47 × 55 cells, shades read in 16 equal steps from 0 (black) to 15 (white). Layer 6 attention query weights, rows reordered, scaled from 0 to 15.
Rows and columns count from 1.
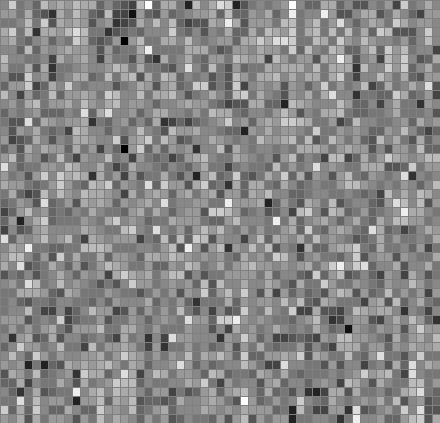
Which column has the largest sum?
11
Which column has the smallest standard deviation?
32
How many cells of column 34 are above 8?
24
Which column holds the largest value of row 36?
30
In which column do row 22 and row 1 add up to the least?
16
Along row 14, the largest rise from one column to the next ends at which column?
4
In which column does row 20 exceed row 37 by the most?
44
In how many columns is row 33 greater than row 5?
20
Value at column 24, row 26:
6
